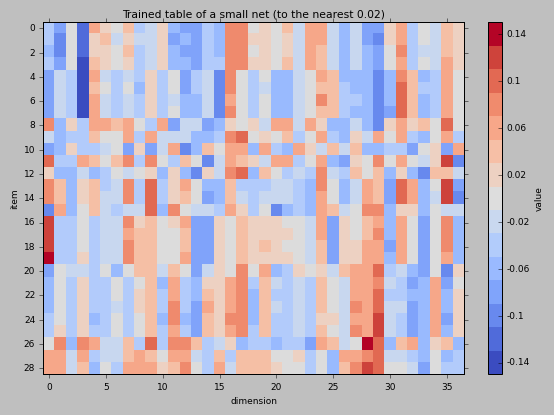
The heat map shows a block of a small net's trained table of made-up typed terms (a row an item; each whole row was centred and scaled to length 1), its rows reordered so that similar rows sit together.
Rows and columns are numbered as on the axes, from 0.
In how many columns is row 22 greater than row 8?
18
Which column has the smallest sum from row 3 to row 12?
3
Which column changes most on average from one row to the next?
0
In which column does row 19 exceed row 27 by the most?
35
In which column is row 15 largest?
9
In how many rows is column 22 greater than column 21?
14
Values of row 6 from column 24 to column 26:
0.08 0.04 -0.04
